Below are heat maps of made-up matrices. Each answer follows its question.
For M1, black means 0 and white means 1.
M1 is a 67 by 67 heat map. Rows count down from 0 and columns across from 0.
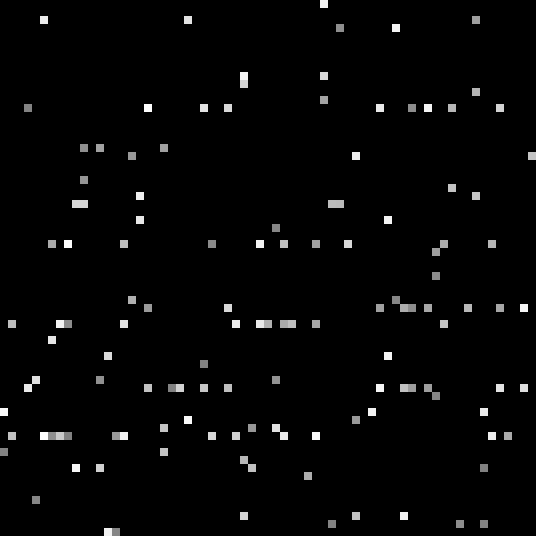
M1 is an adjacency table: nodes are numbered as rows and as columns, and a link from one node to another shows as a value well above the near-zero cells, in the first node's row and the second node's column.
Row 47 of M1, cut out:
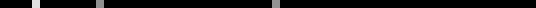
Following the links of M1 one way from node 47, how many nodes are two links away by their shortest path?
2
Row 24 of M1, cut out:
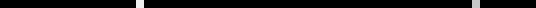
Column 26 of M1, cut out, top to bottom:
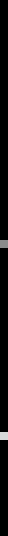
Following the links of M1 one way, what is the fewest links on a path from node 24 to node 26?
6
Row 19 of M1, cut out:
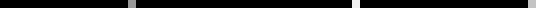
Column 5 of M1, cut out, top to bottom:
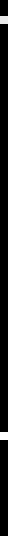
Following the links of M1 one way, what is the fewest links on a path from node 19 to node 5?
6
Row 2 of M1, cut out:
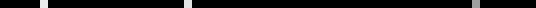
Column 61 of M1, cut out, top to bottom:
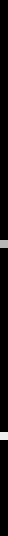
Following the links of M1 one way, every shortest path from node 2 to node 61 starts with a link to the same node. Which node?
node 59
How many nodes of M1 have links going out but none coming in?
9
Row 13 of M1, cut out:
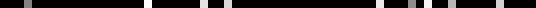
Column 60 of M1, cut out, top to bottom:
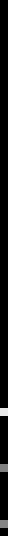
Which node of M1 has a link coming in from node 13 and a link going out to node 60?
node 51
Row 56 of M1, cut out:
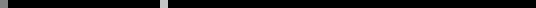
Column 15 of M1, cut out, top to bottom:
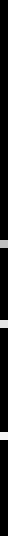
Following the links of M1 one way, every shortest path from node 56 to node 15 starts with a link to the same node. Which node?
node 0
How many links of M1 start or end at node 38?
10
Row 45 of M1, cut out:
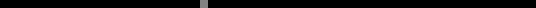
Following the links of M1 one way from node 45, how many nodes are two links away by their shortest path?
4
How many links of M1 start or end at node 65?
5
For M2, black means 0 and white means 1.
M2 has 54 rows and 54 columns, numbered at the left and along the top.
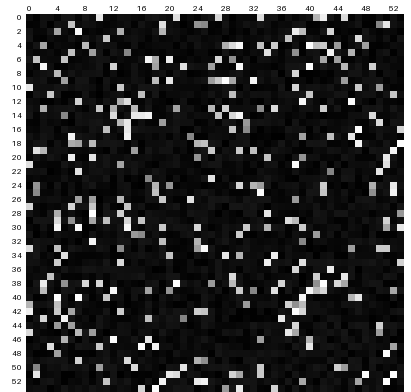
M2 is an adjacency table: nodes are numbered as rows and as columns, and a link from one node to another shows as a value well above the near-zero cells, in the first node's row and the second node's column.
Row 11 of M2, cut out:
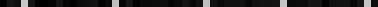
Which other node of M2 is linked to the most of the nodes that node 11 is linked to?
node 47
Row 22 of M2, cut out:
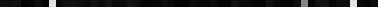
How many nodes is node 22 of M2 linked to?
3
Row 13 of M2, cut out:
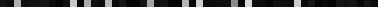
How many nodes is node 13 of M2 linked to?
10
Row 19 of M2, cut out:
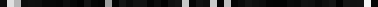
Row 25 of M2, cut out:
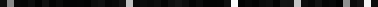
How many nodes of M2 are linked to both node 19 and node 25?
2
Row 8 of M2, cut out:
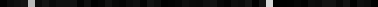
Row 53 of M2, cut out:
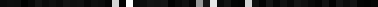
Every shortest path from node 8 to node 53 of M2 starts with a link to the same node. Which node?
node 4
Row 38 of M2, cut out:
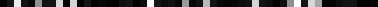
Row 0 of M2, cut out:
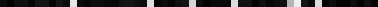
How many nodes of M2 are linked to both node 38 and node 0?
5
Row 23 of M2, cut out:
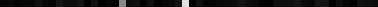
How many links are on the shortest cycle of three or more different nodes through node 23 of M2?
6
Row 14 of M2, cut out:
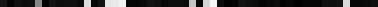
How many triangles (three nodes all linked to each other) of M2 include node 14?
1
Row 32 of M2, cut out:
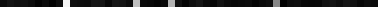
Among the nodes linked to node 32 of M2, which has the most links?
node 39
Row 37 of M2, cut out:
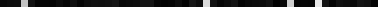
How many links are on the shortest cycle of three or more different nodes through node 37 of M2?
4
